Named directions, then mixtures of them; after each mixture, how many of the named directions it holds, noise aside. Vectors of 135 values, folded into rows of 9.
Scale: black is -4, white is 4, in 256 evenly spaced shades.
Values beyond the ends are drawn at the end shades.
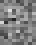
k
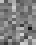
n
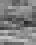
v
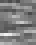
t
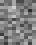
two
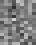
two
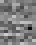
four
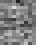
four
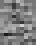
two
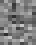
three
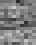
four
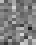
one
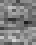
two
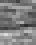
two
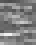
one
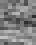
one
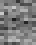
three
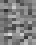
three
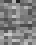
four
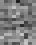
four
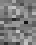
three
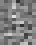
three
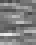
one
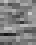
one
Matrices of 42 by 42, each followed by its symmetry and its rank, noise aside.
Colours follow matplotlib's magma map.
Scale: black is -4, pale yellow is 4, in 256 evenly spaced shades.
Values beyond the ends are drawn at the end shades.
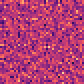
antisymmetric, rank eight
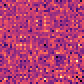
symmetric, rank six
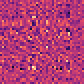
no symmetry, rank six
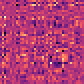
antisymmetric, rank four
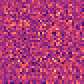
no symmetry, rank eight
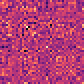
symmetric, rank six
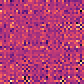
antisymmetric, rank four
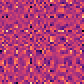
antisymmetric, rank four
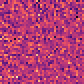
antisymmetric, rank eight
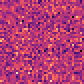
antisymmetric, rank eight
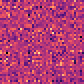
no symmetry, rank six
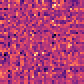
antisymmetric, rank six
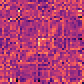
symmetric, rank four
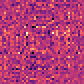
antisymmetric, rank six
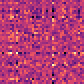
antisymmetric, rank four
